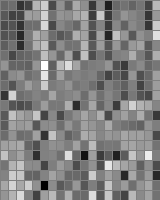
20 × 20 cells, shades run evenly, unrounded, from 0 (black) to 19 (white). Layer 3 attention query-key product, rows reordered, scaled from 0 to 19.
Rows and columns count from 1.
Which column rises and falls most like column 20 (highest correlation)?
6
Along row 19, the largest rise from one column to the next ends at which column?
7
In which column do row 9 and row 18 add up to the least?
16
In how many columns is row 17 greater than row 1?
13
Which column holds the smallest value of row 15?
5
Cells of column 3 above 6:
14
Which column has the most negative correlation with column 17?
10
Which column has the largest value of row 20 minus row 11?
3
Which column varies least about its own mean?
8
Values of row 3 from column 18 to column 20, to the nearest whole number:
9 4 15
